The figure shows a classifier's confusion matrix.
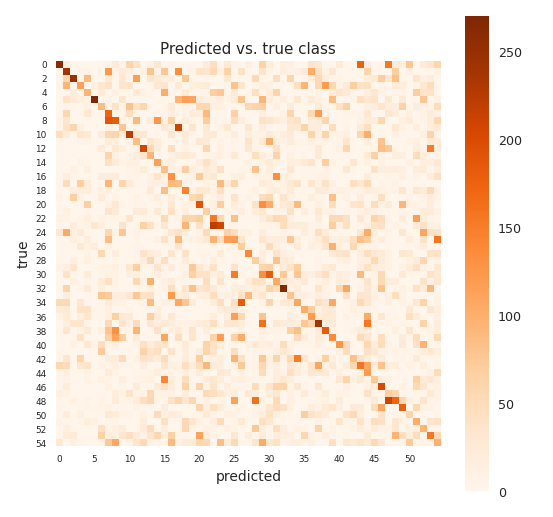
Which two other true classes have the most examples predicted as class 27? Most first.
33, 6
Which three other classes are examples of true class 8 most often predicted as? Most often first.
7, 14, 11
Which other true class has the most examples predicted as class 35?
3
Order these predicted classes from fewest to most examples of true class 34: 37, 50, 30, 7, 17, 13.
50, 7, 37, 30, 13, 17
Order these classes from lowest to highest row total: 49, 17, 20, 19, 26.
26, 19, 49, 17, 20
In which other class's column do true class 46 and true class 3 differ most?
38
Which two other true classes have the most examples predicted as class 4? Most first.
2, 20
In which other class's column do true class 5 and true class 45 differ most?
15
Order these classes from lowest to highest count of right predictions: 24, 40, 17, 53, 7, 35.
24, 17, 35, 40, 53, 7
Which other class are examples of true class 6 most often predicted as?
10
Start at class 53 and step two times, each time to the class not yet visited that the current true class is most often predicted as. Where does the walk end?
29
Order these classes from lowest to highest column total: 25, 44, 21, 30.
30, 21, 25, 44
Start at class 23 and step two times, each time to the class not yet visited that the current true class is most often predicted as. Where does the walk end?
51
